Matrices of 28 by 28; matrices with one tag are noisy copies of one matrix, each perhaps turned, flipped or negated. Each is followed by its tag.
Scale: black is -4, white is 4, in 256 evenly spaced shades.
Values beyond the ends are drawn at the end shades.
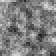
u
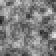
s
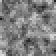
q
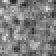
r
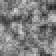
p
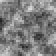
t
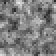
q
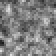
r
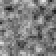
r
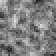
u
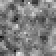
s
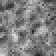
u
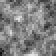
t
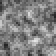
u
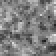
p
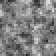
p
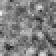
r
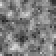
q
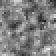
u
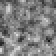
r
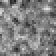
r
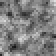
q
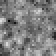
s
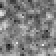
r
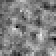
u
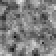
s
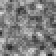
r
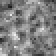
u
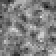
u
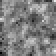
q
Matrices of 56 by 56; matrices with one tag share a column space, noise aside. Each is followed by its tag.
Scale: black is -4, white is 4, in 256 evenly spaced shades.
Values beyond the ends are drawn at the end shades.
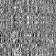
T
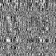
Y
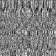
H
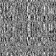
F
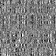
T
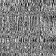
Y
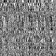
Y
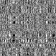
T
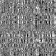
T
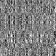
T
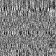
H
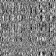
F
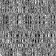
T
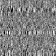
H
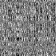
F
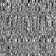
Y
